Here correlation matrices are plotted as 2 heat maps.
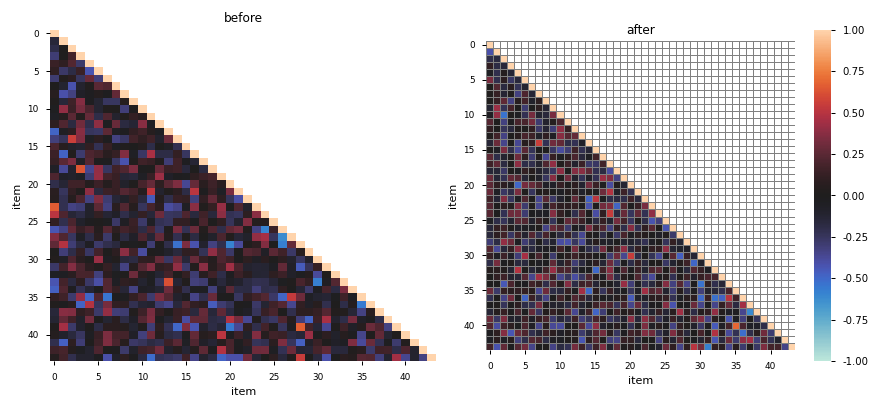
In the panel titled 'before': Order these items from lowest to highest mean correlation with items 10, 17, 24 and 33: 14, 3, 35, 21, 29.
29, 21, 14, 3, 35
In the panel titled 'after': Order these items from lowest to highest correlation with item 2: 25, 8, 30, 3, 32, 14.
14, 25, 3, 32, 30, 8
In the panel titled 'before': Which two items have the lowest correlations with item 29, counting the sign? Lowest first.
38, 10
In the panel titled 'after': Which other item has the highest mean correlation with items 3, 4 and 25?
29
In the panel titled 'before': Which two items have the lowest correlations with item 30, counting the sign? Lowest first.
33, 32
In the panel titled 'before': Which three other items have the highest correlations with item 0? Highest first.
23, 24, 27
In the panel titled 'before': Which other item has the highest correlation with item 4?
36
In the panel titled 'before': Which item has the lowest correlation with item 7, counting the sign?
2
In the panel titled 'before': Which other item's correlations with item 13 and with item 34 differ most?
3
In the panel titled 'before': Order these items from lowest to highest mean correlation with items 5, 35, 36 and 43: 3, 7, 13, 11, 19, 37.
11, 37, 13, 19, 3, 7
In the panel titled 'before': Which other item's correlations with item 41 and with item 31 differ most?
1
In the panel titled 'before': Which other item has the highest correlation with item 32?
9
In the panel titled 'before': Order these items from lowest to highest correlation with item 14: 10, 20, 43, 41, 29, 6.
43, 29, 6, 10, 41, 20
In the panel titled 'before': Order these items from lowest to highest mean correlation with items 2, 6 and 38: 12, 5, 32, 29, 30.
29, 5, 12, 32, 30
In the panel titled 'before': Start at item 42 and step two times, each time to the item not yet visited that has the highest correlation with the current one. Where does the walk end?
40
